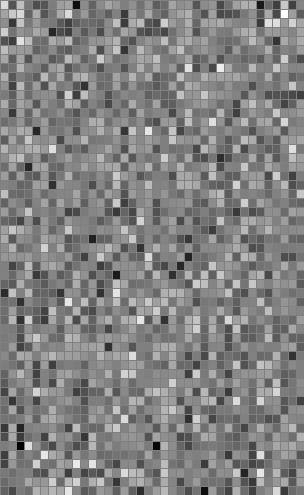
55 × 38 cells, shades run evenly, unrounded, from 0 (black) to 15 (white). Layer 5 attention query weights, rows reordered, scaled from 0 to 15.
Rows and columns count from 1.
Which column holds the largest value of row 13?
35
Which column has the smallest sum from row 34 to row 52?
3
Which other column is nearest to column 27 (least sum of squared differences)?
17
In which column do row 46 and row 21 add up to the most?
15
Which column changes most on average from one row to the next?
9
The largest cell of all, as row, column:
2, 36
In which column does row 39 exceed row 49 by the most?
11
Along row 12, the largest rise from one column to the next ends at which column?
31
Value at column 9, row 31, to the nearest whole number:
6
